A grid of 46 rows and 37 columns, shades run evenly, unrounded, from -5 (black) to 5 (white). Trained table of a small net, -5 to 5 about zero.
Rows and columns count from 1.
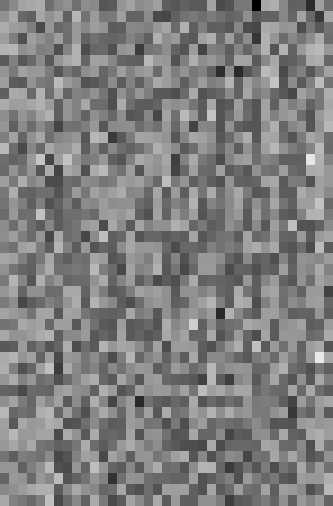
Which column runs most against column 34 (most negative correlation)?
8
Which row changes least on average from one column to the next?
39
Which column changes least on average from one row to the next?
17
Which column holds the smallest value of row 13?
13
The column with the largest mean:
36
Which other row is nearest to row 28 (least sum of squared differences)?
6
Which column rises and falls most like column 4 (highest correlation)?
30
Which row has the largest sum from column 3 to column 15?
45
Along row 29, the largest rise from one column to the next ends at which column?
26
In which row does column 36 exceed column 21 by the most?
33
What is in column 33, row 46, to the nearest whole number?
-1
